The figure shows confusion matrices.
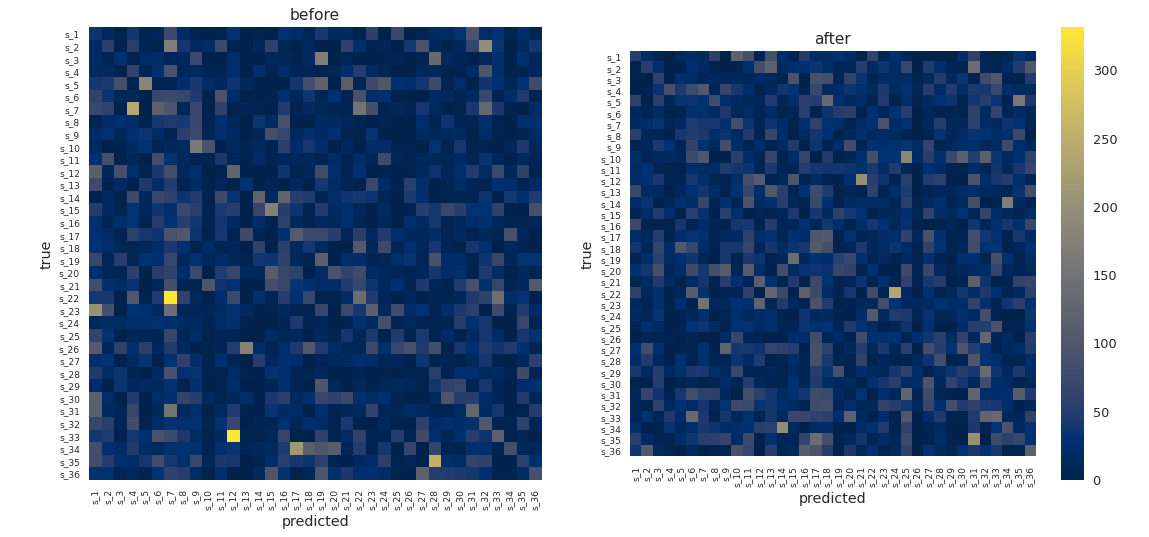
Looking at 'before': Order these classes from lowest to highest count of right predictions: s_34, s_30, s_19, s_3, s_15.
s_3, s_30, s_34, s_19, s_15
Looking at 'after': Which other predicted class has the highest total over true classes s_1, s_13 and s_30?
s_11
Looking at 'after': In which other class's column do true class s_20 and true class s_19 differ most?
s_15
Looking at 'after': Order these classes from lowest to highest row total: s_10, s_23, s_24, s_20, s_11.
s_24, s_11, s_23, s_20, s_10
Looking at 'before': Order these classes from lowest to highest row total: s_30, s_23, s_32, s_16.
s_16, s_32, s_30, s_23
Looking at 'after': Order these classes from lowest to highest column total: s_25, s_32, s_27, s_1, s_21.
s_1, s_21, s_27, s_32, s_25
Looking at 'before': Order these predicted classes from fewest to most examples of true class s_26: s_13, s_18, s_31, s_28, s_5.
s_31, s_5, s_28, s_18, s_13
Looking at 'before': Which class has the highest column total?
s_7
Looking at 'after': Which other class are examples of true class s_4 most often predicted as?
s_7
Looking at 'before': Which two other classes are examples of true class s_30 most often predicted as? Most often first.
s_1, s_29
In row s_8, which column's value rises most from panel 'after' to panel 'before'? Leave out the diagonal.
s_16
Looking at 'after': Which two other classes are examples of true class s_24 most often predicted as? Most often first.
s_22, s_32
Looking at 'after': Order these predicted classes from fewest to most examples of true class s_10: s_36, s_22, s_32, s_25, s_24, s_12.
s_12, s_24, s_36, s_22, s_32, s_25
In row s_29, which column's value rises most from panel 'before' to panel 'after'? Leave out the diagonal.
s_32
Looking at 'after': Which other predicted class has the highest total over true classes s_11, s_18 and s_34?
s_14
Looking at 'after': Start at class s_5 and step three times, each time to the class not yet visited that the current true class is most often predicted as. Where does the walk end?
s_25
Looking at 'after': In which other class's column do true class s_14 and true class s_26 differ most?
s_34
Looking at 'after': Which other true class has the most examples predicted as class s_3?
s_20
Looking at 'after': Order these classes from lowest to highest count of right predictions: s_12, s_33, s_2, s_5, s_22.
s_5, s_2, s_22, s_12, s_33
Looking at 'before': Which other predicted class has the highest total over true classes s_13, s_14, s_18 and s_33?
s_12
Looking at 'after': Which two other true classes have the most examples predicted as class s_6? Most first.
s_33, s_22
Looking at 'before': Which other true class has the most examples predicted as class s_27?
s_36
